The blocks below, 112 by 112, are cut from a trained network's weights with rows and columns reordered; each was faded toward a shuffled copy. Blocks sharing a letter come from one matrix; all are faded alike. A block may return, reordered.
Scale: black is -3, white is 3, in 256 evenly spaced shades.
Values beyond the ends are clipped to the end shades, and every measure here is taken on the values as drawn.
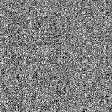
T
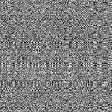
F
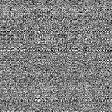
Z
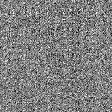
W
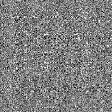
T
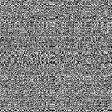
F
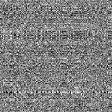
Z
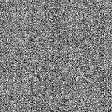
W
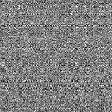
Z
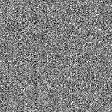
W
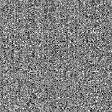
T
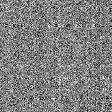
T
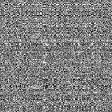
Z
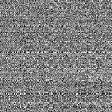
Z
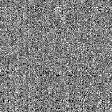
T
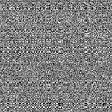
F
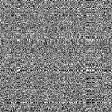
F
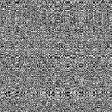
F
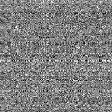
Z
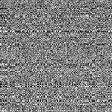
F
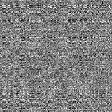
Z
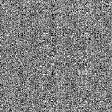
T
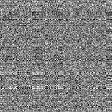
Z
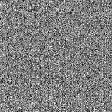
W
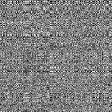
F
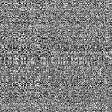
Z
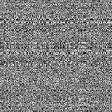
F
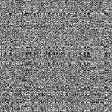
Z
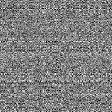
Z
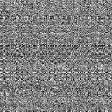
Z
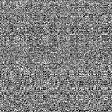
Z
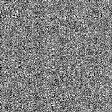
W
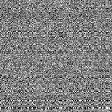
F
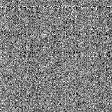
T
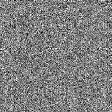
W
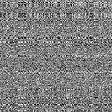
F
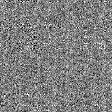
T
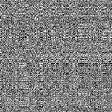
Z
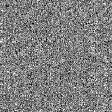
W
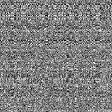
Z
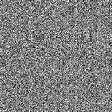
W
